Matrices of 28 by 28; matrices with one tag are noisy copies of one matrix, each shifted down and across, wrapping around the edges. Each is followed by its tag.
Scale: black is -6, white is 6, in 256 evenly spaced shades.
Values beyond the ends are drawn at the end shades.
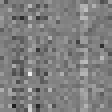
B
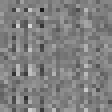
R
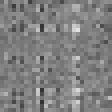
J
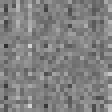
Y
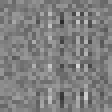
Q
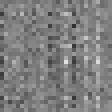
Y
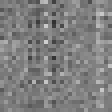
B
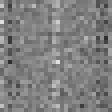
B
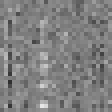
J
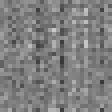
Y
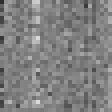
J
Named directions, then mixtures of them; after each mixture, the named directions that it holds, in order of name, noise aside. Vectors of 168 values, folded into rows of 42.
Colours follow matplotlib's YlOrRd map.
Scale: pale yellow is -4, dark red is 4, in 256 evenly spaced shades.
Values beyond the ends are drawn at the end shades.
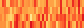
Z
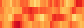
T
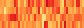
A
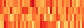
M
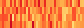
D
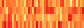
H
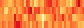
A, H, T.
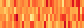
A, Z.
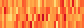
A, D, Z.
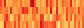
M.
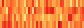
H.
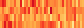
D, H, M.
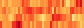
T.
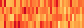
D, M, T.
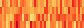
Z.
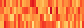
M.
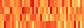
M, Z.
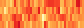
A, T.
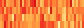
D, M.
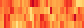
M, T.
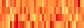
D, T, Z.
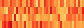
D, H, M.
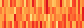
H, Z.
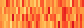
D, M.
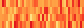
Z.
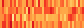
D, H.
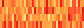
H, Z.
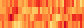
A, M, T.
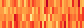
A, H, Z.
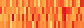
D.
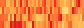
D, T.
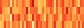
D, M.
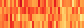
D, T, Z.
